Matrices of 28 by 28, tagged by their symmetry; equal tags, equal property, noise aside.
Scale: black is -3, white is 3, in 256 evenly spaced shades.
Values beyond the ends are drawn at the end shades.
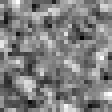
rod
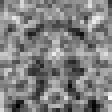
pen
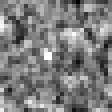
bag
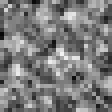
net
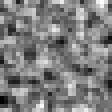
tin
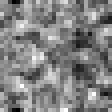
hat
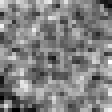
rod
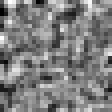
tin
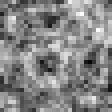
rod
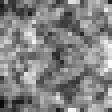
hat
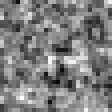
tin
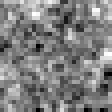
bag
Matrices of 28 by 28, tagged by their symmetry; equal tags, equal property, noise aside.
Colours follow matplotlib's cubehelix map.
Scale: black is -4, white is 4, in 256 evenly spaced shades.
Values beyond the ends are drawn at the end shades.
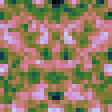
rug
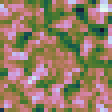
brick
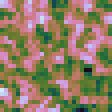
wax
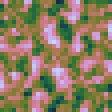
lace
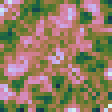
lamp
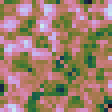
lamp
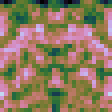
rug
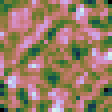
lamp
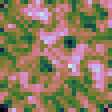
brick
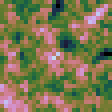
brick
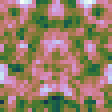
rug
